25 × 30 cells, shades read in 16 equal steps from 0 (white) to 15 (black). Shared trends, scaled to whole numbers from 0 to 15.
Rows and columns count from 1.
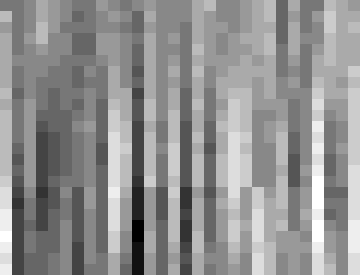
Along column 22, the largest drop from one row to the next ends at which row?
18
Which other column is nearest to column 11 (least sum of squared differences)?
19
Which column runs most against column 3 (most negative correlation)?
22
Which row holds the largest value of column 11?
25
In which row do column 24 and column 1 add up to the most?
1
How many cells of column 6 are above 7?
15
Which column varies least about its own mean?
17
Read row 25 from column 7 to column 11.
11 8 8 5 9
